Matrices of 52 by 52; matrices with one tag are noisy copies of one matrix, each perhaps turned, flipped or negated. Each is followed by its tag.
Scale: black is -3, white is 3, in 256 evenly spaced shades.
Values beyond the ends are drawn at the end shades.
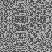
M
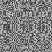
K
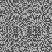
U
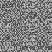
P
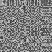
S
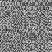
P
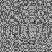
M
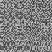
P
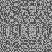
M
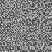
P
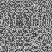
M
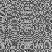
K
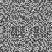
U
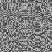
K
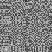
S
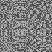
M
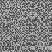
P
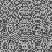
K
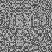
M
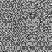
P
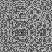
M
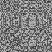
M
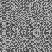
P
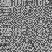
S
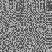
S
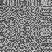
S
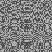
K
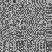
S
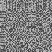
S
